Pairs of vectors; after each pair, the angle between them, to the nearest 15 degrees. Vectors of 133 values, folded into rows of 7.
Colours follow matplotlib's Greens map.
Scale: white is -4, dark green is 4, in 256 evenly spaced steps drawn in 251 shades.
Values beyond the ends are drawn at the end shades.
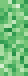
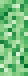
30 degrees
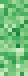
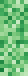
75 degrees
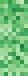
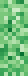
150 degrees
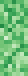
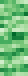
60 degrees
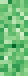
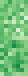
45 degrees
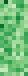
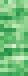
60 degrees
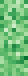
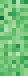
45 degrees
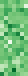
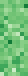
165 degrees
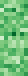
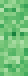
15 degrees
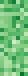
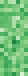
165 degrees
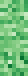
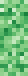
120 degrees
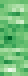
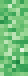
90 degrees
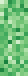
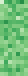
75 degrees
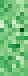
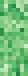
75 degrees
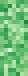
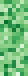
150 degrees
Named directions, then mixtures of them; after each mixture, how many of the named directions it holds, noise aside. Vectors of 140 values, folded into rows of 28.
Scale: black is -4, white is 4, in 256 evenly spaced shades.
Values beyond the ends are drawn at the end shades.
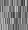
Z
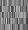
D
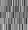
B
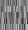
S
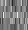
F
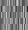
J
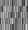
four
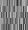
one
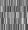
one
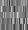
three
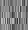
four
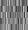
one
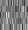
two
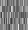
three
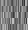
three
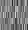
four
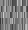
three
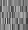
one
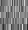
one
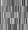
three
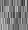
one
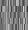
one
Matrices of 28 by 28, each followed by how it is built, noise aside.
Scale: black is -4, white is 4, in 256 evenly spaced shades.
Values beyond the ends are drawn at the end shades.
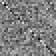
diagonal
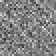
Toeplitz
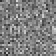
blocks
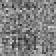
blocks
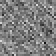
Toeplitz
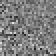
lower triangular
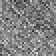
Toeplitz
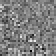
lower triangular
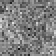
smooth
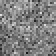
smooth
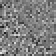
lower triangular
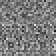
repeating columns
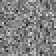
repeating rows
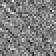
Toeplitz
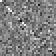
diagonal
